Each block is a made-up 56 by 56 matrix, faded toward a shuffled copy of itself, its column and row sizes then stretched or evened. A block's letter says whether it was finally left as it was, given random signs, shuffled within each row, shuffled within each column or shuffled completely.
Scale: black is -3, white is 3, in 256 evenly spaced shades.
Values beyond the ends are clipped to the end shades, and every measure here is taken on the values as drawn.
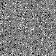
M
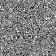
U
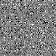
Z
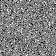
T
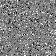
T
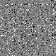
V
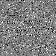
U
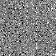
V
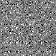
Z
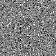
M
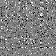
Z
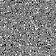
V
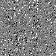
M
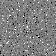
M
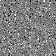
M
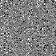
Z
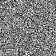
T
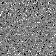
U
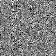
M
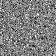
T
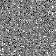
V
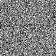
M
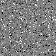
M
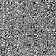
Z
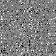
Z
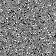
T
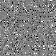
V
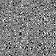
Z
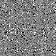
Z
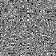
Z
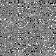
Z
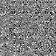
Z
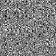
Z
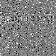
Z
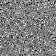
U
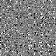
Z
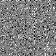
V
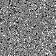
M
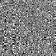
Z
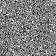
T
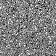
T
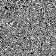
U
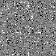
V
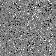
M
